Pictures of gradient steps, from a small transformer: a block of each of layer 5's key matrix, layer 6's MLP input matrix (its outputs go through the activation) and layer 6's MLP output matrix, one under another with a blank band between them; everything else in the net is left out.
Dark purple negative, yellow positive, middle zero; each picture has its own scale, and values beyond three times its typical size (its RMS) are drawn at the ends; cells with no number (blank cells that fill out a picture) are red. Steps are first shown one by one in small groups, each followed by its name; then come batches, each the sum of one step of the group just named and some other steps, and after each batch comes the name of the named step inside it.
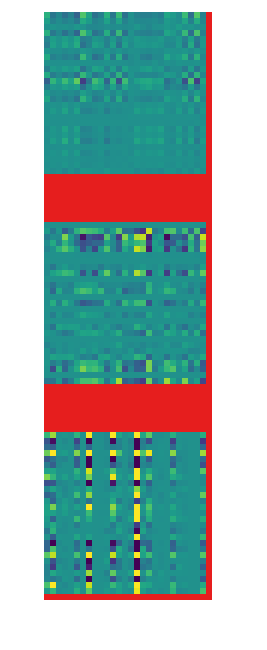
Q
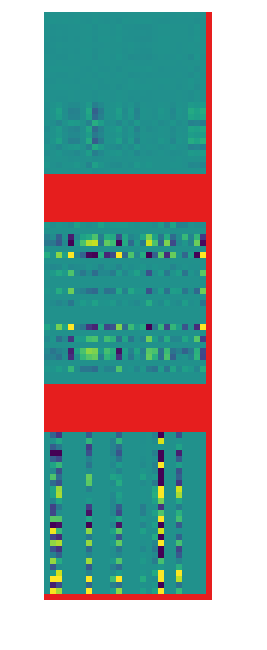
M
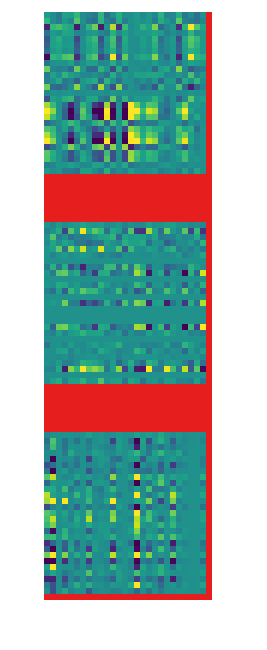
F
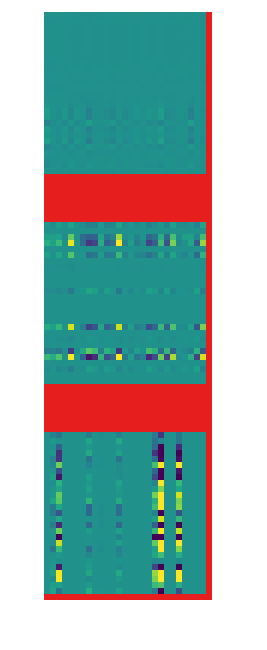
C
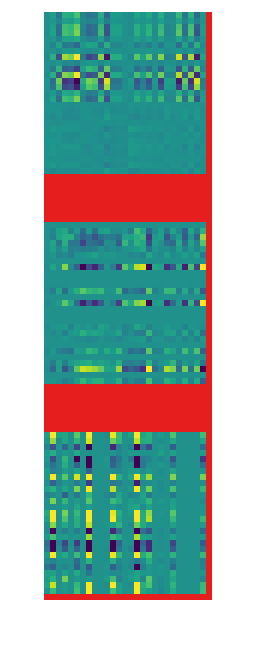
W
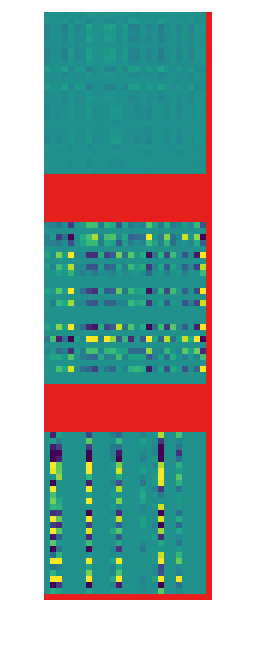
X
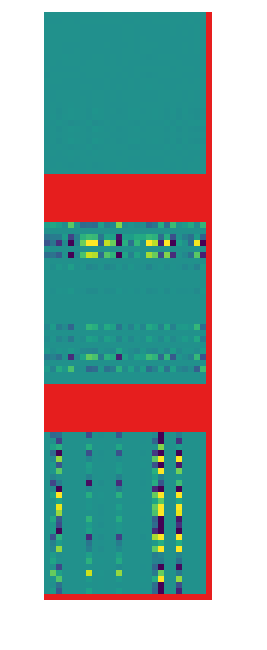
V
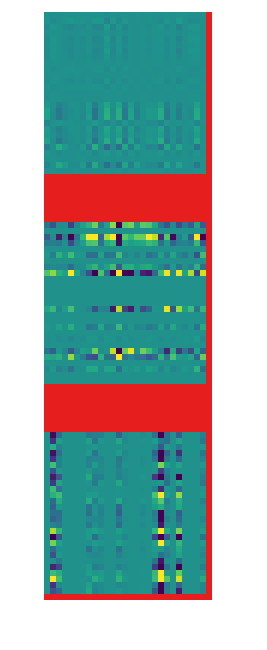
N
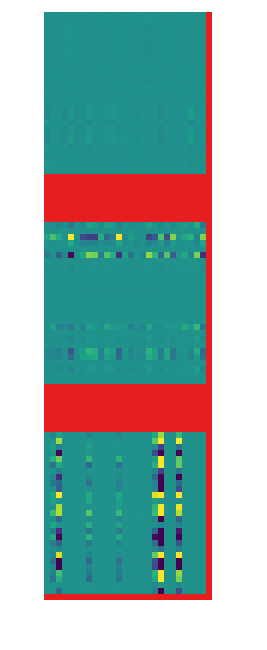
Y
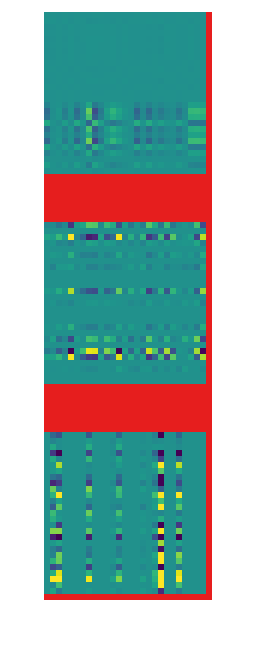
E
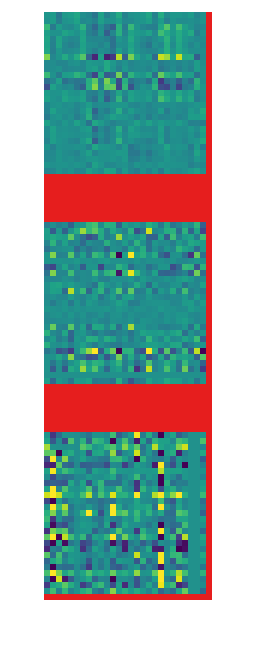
E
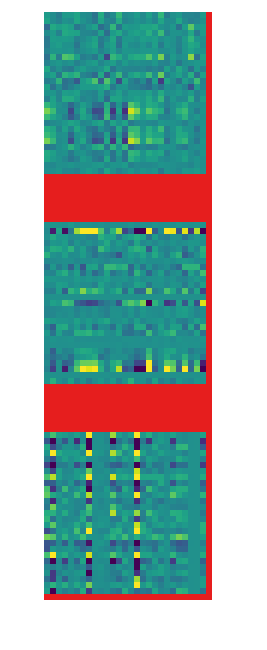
F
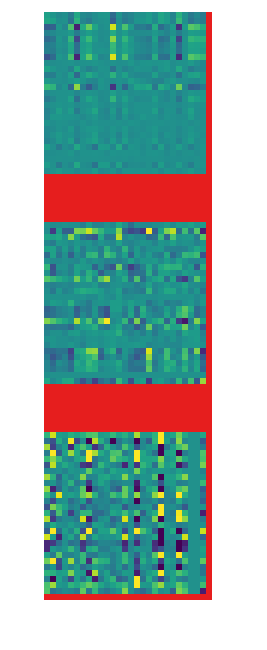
Y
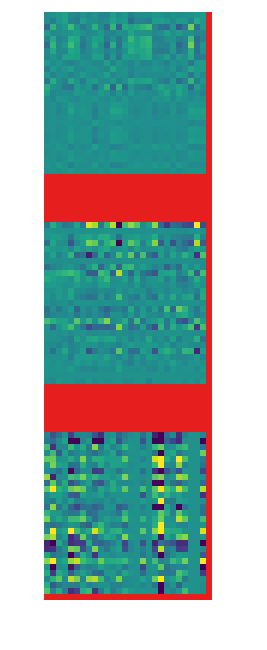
M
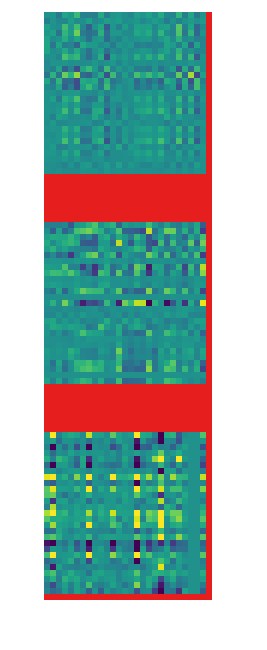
W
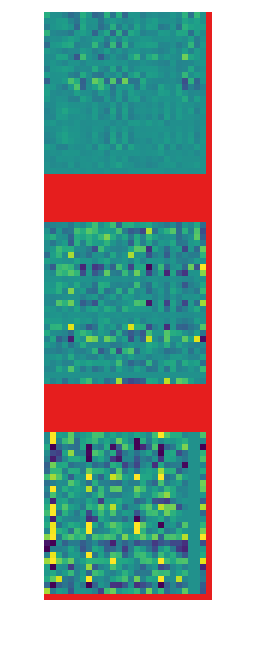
X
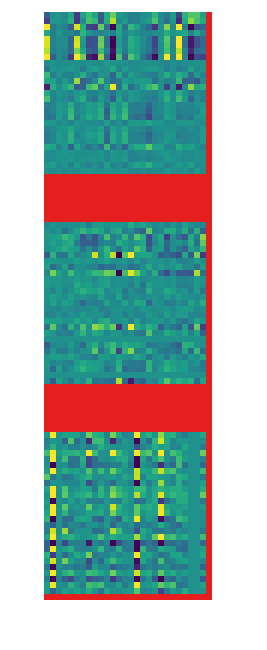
Q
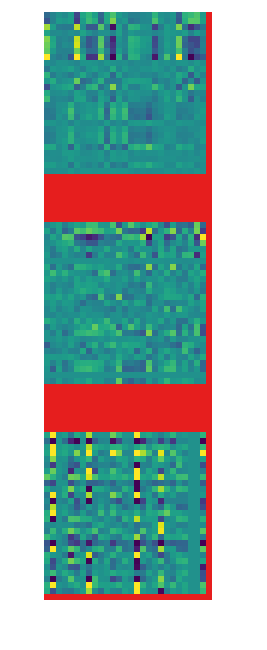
Q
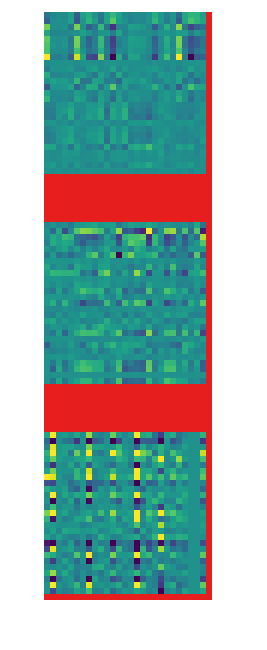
Q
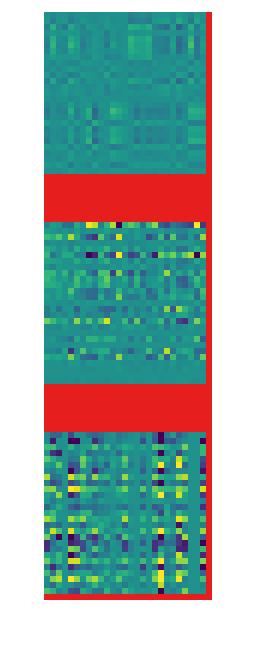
E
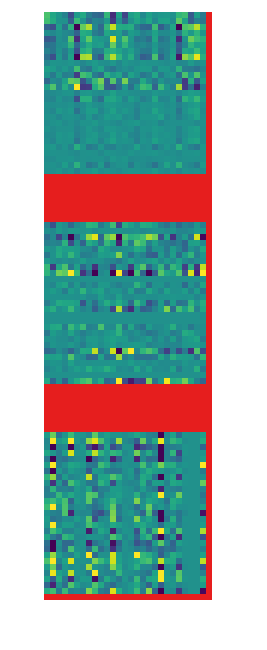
N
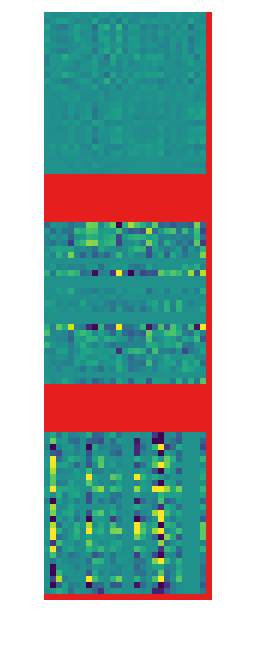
M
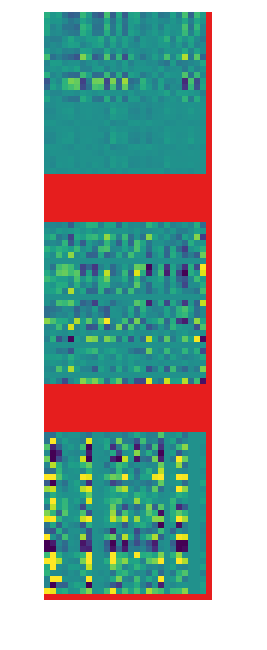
X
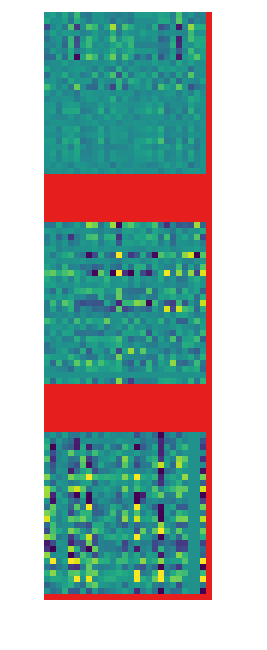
N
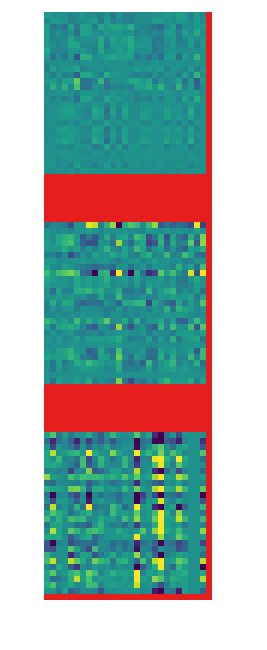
Q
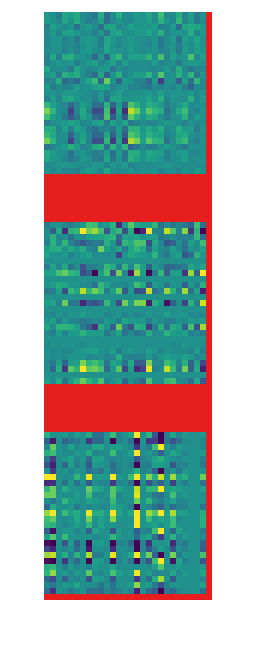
F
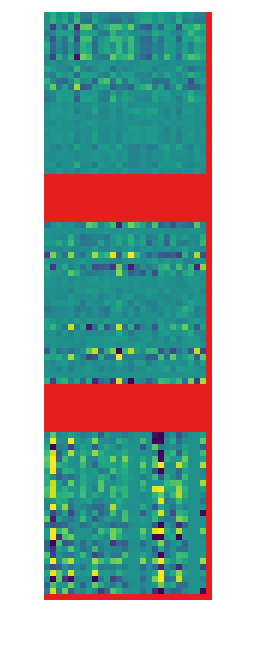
C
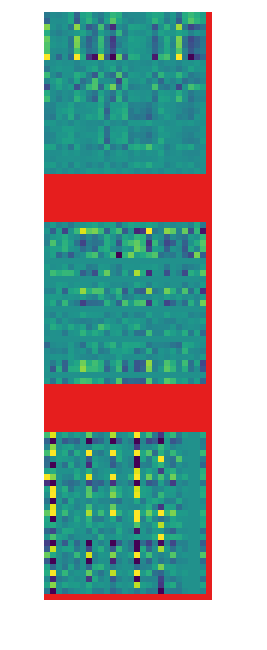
Q
